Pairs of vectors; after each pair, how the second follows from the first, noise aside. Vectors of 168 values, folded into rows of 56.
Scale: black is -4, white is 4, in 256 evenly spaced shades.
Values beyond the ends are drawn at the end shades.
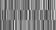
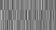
reversed, shrunk.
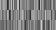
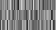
wrapped around.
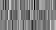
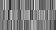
negated.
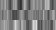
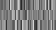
sign-scrambled.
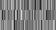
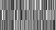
negated.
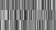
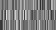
sign-scrambled.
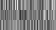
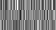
sign-scrambled.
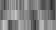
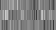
wrapped around, partly zeroed.
